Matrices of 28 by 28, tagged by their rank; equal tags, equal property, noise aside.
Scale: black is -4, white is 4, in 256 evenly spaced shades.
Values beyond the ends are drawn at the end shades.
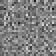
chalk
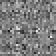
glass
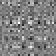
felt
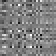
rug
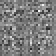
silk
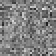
chalk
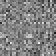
chalk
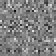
silk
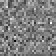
chalk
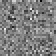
chalk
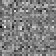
chalk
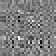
felt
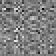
glass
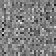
chalk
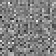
chalk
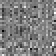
glass
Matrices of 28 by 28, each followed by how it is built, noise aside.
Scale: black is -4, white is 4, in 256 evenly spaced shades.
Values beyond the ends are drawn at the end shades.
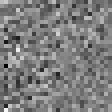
uneven columns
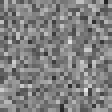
noise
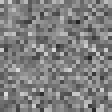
repeating columns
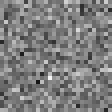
noise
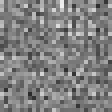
blocks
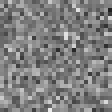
noise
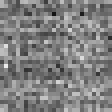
blocks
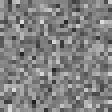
noise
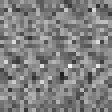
repeating columns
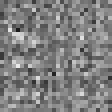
blocks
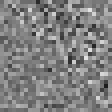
upper triangular
